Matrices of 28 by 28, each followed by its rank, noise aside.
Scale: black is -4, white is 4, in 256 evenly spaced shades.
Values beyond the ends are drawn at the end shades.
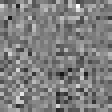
six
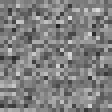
six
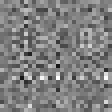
four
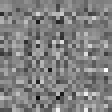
four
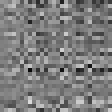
three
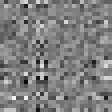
three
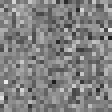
eight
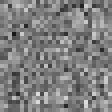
six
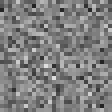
eight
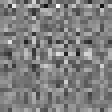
three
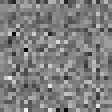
eight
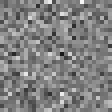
eight
